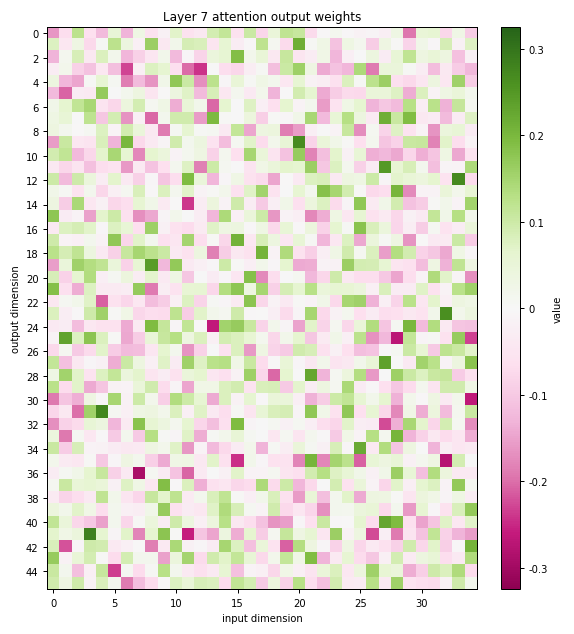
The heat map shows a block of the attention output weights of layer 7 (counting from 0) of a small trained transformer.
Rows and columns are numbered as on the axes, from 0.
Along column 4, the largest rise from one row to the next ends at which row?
23
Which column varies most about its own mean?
28
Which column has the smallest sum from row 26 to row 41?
22
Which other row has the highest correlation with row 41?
20
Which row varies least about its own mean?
16
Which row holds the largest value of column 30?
27
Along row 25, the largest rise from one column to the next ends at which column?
29
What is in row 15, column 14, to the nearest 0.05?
0.15
